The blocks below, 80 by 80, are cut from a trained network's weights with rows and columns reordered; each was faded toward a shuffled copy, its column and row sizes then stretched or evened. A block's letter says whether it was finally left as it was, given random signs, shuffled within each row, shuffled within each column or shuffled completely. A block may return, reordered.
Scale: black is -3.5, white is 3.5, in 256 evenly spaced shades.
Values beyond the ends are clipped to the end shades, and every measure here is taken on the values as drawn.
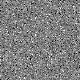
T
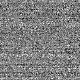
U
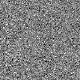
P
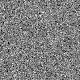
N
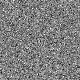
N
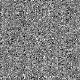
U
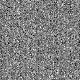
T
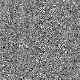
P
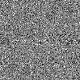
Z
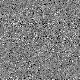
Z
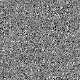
P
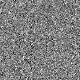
T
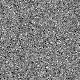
N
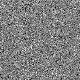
T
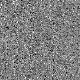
T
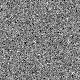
N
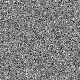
N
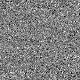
Z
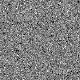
T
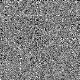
P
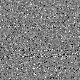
Z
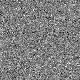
N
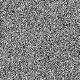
T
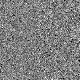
T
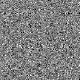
U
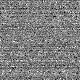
Z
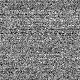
Z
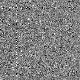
P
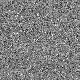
N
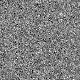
T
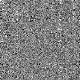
U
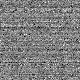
Z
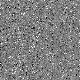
T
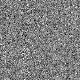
T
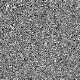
U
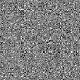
U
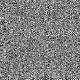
U
